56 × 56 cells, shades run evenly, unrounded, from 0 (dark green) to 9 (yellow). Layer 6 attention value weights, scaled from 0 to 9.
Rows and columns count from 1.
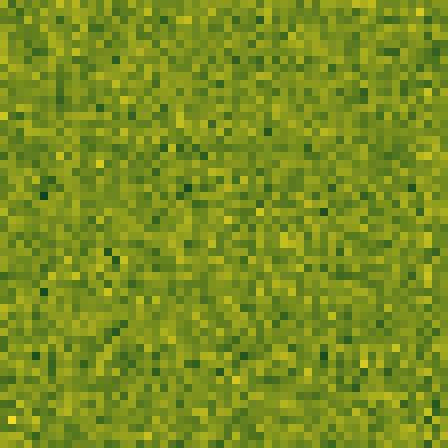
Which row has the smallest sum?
19
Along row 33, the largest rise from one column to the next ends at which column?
16
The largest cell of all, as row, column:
53, 2
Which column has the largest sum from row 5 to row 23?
10
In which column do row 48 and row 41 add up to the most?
30
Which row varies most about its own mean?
45
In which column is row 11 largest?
15
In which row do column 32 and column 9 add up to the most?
33
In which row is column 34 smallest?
17
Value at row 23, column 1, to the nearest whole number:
3
